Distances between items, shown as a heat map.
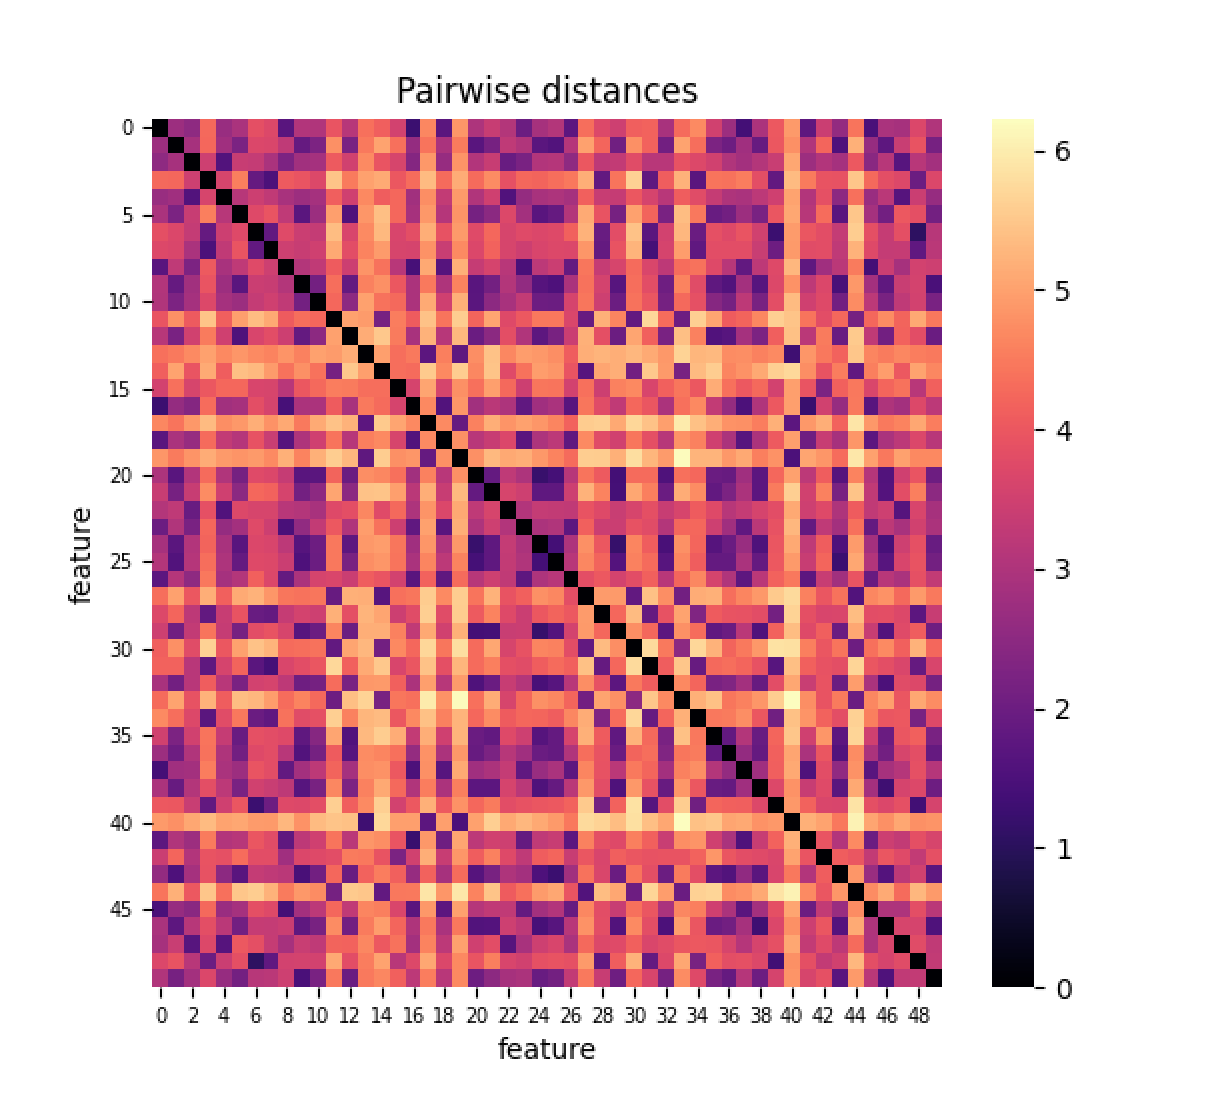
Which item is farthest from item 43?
44
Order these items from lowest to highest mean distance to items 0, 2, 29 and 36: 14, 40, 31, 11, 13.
31, 11, 14, 13, 40
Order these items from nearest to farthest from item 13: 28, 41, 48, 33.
48, 41, 28, 33
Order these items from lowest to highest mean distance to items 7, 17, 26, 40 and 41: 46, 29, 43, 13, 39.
13, 43, 46, 39, 29
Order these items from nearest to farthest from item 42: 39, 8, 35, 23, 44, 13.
8, 23, 39, 44, 13, 35
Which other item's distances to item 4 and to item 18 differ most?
22
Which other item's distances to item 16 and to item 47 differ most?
41
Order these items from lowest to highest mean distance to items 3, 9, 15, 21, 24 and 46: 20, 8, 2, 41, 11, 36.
20, 36, 2, 8, 41, 11
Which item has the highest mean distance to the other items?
40
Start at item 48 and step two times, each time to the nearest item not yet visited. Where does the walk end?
39
